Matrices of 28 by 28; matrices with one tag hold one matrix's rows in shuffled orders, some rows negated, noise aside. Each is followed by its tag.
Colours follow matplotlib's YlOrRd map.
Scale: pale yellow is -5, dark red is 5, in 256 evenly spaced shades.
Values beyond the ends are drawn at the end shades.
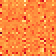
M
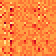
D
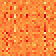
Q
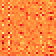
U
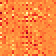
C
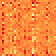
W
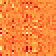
C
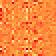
C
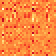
W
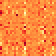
M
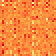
W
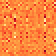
Q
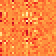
C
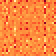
Q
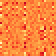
M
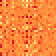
C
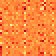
M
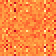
Q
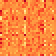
M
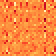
Q
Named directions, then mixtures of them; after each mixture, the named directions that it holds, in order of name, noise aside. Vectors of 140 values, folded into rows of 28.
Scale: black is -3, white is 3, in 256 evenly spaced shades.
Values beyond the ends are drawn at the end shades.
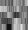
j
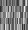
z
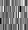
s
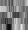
j.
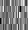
s.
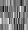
j, s, z.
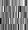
s.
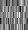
s, z.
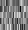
j, s, z.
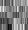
j, s.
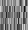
z.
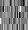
s.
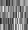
j, s, z.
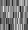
j, s, z.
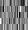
s.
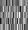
s, z.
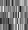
j, s, z.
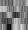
j.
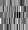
j, s, z.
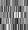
j, s, z.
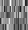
j, s, z.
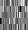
s.
